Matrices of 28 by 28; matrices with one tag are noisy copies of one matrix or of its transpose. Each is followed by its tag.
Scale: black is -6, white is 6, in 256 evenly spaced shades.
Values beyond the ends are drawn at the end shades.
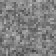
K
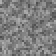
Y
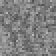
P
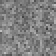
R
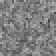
Y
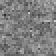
P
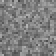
Y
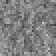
P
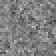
K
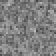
R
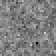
K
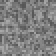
R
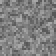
Y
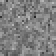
Y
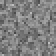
Y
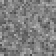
Y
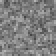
Y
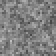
K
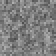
P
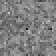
R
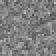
Y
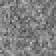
K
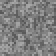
P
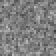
R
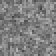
R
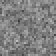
K
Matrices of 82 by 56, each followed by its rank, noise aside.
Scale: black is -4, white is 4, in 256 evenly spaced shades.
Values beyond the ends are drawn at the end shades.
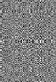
five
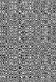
five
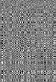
three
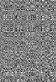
five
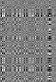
two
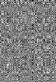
five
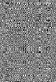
five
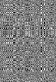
three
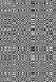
two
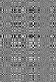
two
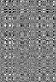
two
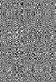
four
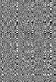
three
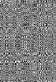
four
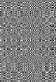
two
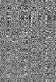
five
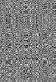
five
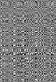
four
